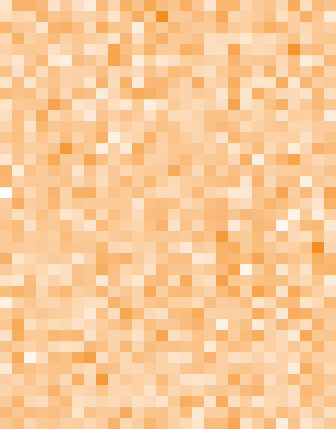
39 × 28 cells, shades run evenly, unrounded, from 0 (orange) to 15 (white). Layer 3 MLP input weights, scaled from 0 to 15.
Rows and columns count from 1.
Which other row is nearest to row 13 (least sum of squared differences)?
12
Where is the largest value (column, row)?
1, 18
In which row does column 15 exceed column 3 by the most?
26
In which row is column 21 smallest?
15
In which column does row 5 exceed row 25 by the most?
9
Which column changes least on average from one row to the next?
4
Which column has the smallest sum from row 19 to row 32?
19
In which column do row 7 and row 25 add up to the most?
24
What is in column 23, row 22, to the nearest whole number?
10
